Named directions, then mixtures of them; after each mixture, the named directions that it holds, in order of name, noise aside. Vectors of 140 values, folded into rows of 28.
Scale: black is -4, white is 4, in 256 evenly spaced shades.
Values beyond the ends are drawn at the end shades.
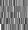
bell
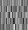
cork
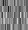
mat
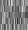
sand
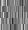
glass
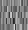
cork.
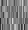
glass.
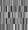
cork.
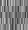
glass, sand.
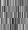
glass, sand.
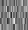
bell, cork, glass.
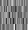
cork, sand.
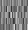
cork.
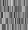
bell, mat, sand.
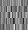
cork.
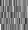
bell.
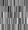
bell, mat.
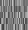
bell, cork.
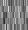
mat, sand.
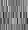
glass, mat.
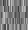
mat, sand.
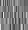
bell, glass, mat.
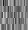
bell, mat, sand.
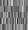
bell, cork, sand.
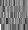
bell.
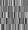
bell, cork, mat.
